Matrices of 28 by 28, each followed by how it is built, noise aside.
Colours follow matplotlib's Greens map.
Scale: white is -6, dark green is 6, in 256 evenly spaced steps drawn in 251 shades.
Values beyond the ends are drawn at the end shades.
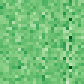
uneven columns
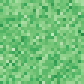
Hankel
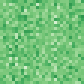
uneven columns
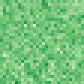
Toeplitz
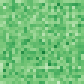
blocks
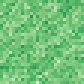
Hankel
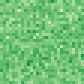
noise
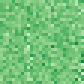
uneven columns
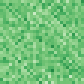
Toeplitz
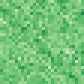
Toeplitz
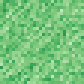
Hankel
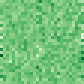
uneven columns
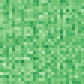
blocks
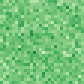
Toeplitz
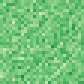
Hankel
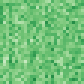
blocks
